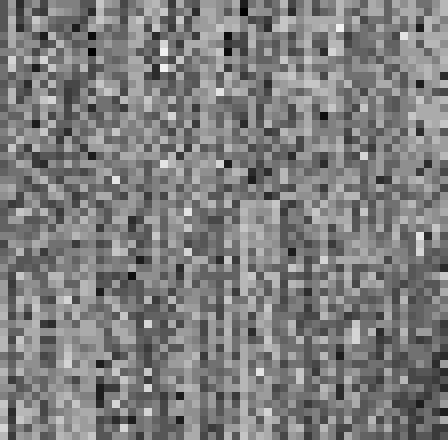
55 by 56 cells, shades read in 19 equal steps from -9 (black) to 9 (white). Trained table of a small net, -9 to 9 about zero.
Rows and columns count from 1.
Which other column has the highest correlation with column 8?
1
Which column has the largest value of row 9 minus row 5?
21
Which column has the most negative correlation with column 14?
34
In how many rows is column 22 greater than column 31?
19
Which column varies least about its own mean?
49
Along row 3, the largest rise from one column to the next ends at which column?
23
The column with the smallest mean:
28
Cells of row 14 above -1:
33
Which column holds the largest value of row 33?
41
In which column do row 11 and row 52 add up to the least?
53
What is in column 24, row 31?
-4
